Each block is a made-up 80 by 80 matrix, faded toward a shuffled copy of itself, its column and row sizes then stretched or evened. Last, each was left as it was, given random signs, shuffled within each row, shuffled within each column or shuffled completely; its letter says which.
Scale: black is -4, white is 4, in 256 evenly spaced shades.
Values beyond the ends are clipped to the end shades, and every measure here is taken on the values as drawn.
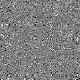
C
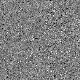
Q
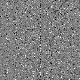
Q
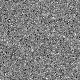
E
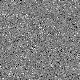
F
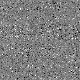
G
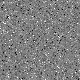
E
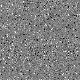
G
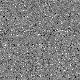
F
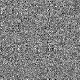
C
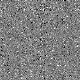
G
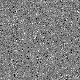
Q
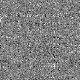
C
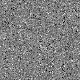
Q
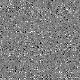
C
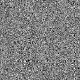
C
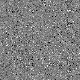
G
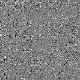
G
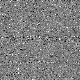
F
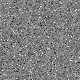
E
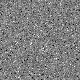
E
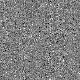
Q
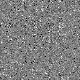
G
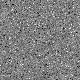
E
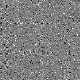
C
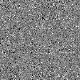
G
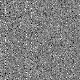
Q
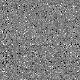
C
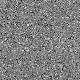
F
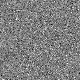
E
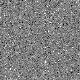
Q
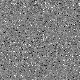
F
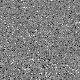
F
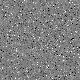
E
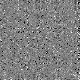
C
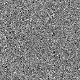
Q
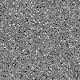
E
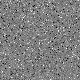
E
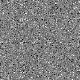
G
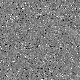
F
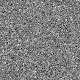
E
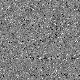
F
